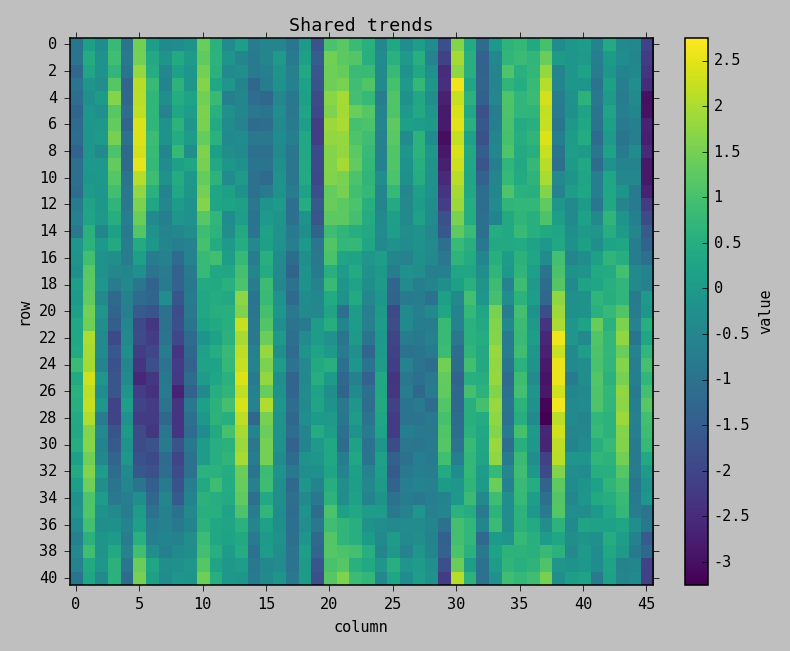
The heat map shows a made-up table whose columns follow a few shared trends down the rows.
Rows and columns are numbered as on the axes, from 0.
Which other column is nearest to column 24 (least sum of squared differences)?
16
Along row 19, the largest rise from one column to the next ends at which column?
38
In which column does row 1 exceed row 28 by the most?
37
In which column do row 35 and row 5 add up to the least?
45
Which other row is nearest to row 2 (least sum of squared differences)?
11
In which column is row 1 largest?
30
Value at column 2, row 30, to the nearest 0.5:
-0.5
